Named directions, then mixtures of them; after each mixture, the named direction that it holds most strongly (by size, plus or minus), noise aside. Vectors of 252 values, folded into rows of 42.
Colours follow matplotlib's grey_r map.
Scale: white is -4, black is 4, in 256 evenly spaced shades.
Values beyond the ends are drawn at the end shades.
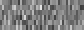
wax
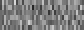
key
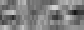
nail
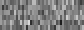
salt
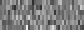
wax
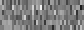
wax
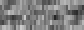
nail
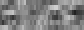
nail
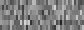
salt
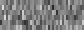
wax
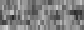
nail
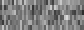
key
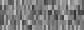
key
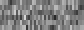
wax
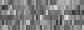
nail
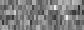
nail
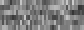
nail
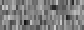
salt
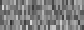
salt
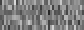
key
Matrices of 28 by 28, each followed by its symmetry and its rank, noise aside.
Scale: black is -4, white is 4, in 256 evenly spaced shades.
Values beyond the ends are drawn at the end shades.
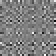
no symmetry, rank three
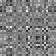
symmetric, rank two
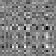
no symmetry, rank two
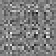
no symmetry, rank three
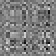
no symmetry, rank three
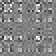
symmetric, rank two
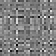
antisymmetric, rank two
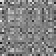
no symmetry, rank three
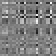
no symmetry, rank one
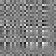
symmetric, rank one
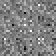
symmetric, rank three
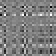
no symmetry, rank one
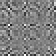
no symmetry, rank two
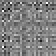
symmetric, rank three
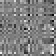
no symmetry, rank two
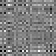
no symmetry, rank two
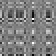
no symmetry, rank one
